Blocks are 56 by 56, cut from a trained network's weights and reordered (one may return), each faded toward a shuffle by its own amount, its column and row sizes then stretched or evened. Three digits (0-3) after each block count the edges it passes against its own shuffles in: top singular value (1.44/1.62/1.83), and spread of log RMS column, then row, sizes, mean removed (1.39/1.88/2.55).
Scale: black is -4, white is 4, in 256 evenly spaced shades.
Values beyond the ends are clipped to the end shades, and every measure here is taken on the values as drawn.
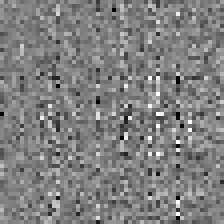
1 3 1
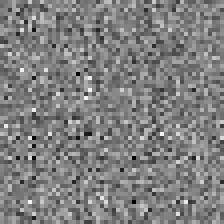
1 1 1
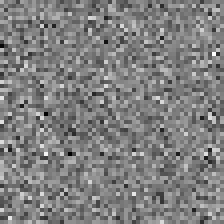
1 2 0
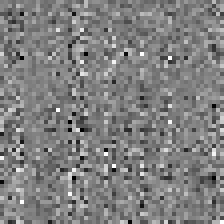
1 3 2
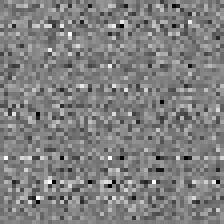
1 1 3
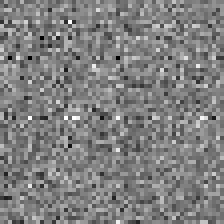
2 1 2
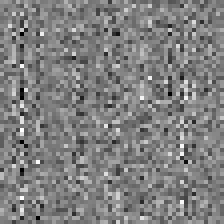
3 3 0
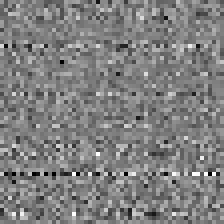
1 0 3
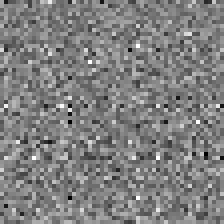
2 1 2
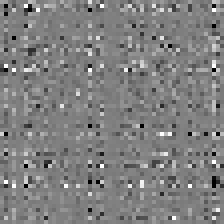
0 3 3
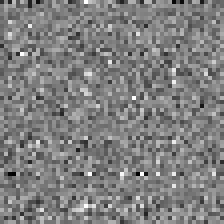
1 1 2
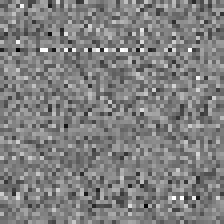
1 0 2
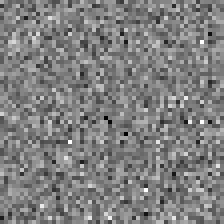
1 1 1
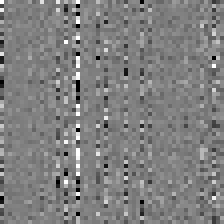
3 3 0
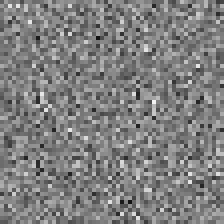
2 1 0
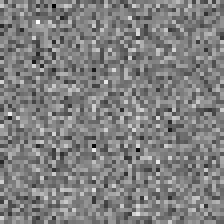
0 2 0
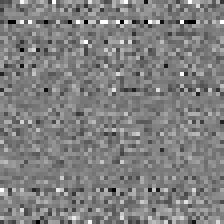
2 0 3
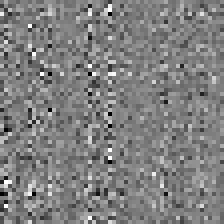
2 3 1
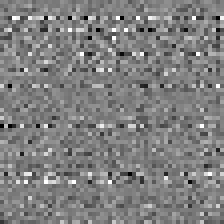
1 0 3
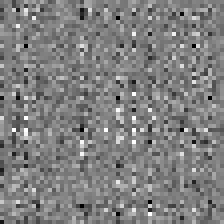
1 3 2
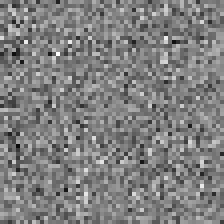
0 1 1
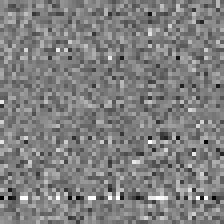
2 1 2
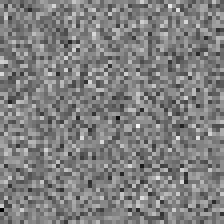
2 0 0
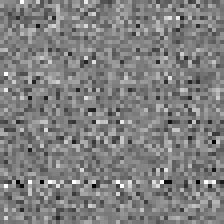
1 1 3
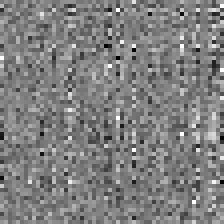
3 3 1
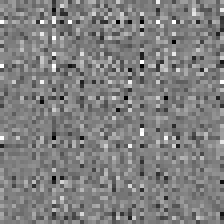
0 3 2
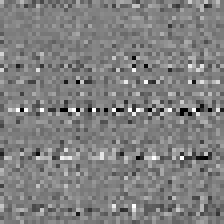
2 1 3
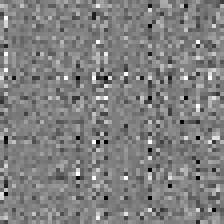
1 3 2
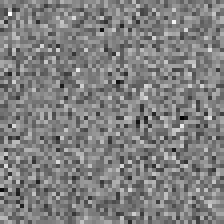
0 1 1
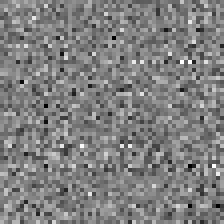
0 1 2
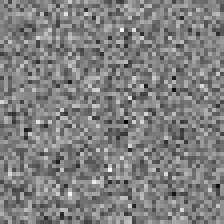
2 1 0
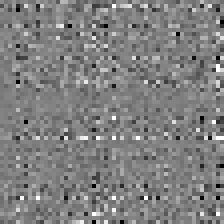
0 2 3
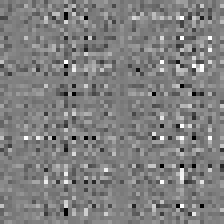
2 3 3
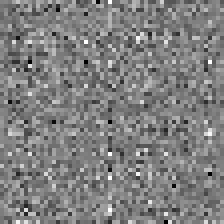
0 2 2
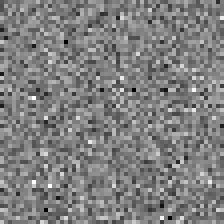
2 1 0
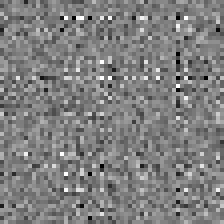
3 2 2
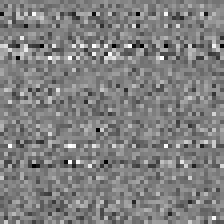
0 0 3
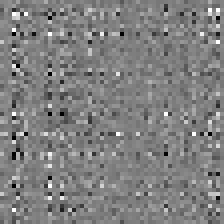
3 3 2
